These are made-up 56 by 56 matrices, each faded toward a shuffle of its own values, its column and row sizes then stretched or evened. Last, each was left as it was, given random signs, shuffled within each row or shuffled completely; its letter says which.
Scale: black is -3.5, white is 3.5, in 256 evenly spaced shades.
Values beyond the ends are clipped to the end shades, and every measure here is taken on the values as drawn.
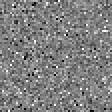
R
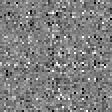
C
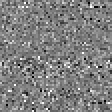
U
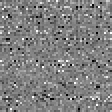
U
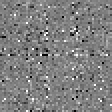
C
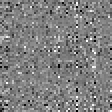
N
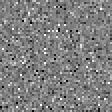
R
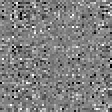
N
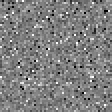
R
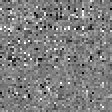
C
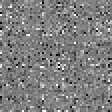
C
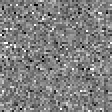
U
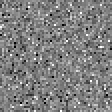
R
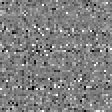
U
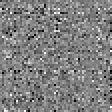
N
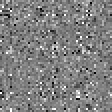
C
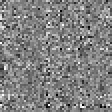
C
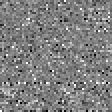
U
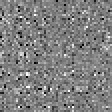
N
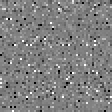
U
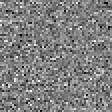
U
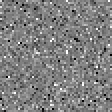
R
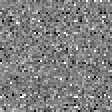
U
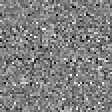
U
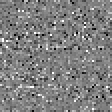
U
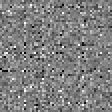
N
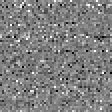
U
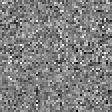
C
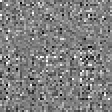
C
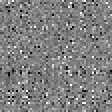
N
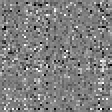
C
